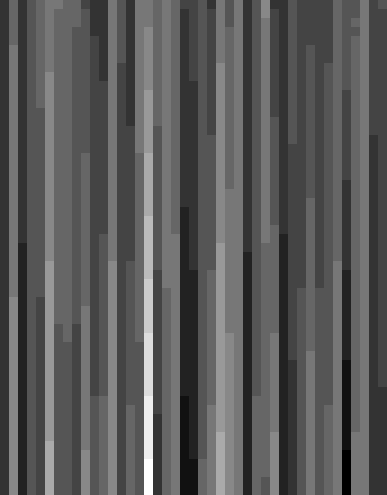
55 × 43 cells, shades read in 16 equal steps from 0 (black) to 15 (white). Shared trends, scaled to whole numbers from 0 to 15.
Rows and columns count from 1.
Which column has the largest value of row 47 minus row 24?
17
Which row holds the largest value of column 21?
1
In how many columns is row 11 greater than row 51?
17
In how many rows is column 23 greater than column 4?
4
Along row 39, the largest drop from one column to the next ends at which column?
18
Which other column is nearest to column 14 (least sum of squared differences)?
43
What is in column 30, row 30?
6
